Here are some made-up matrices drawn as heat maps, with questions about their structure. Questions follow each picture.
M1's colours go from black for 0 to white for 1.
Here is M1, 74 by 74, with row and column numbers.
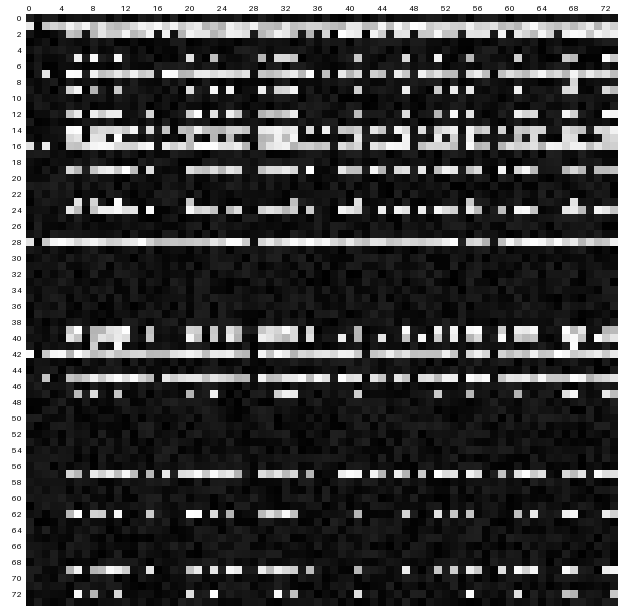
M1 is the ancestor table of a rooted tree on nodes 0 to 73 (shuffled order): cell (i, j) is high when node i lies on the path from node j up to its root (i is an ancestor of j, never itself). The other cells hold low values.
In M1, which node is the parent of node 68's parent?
41
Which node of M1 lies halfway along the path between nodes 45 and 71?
57
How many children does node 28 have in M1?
1
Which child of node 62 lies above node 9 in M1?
15
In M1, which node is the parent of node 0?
16
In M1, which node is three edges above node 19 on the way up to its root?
2
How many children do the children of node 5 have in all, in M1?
3
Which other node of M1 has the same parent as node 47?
29
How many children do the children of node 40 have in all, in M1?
1
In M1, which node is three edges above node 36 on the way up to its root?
42
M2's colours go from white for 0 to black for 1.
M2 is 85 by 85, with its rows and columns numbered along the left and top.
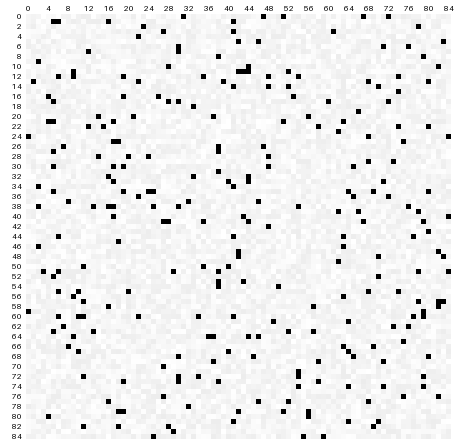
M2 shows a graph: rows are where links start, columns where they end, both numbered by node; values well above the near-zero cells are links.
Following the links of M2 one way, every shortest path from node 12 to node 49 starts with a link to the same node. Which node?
node 74
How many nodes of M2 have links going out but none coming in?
1
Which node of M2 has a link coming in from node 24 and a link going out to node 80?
node 68
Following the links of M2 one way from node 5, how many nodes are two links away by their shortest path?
4
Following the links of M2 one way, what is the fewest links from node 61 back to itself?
7
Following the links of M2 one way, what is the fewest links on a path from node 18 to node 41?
3
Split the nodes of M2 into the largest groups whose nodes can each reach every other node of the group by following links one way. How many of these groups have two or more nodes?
1
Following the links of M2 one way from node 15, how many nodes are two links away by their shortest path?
4
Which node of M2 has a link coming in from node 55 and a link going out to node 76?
node 6
